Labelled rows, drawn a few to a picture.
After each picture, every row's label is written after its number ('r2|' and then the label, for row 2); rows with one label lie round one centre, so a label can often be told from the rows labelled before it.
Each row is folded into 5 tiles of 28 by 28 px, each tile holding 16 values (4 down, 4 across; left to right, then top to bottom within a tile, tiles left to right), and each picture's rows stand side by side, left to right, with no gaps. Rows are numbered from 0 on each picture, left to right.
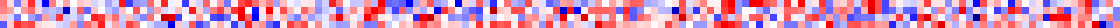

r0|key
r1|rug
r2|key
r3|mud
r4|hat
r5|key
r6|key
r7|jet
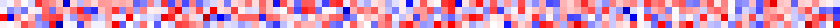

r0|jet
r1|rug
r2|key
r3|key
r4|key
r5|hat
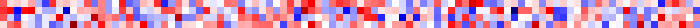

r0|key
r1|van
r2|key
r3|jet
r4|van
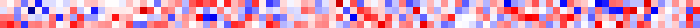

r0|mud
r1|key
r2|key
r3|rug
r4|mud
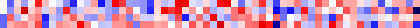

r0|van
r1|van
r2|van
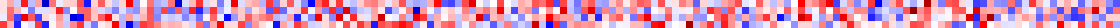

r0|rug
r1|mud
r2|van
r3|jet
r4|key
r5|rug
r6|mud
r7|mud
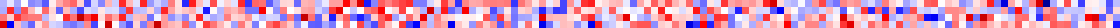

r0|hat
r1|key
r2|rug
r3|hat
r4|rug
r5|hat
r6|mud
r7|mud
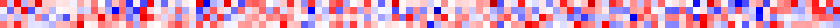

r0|van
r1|mud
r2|mud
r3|hat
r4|key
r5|mud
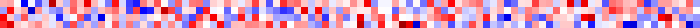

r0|mud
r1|van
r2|van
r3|rug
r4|rug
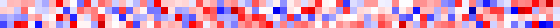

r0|key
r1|van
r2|van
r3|jet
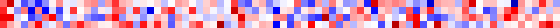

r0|mud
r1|van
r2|jet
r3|key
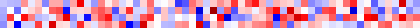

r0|rug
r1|mud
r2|hat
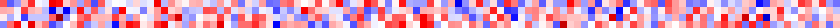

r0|key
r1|van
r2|van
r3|mud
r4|mud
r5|jet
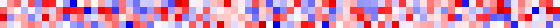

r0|jet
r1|van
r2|jet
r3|rug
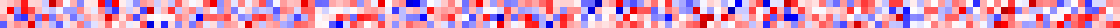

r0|key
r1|hat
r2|key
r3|rug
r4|mud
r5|mud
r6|key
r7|key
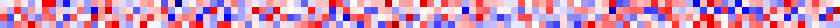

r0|jet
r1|mud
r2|jet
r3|rug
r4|jet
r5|mud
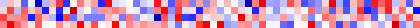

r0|mud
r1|van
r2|jet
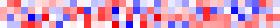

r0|jet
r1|hat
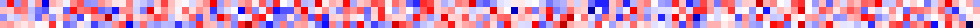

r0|rug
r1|hat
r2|van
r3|jet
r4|mud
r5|key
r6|rug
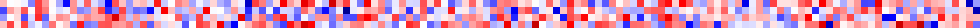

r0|van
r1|van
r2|key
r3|jet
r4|rug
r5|rug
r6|van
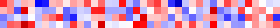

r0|key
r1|mud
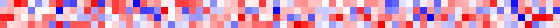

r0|mud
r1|van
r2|key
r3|hat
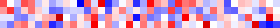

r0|key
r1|jet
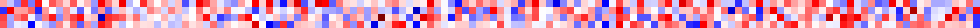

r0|hat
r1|rug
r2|van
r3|mud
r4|rug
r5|mud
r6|mud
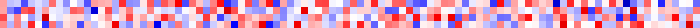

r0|jet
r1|rug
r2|van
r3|rug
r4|mud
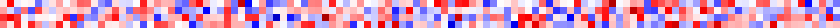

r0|mud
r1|key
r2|jet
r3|van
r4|jet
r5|key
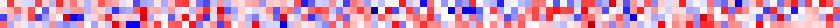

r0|rug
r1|jet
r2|jet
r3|mud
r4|key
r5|mud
